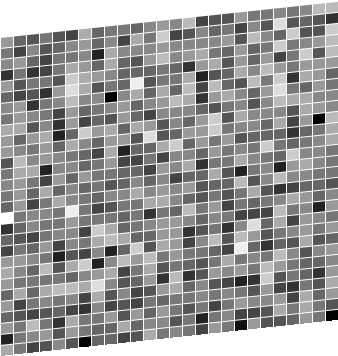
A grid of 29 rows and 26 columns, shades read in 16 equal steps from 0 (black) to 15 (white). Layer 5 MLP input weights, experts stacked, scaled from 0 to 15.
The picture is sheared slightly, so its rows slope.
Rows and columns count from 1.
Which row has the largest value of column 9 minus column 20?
19
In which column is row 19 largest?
8
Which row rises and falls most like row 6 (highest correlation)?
16
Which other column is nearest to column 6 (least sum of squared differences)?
24
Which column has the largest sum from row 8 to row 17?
2
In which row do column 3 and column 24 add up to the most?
27
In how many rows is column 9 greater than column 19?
13
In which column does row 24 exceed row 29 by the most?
7
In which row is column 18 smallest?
20
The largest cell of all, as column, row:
1, 17
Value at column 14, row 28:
5
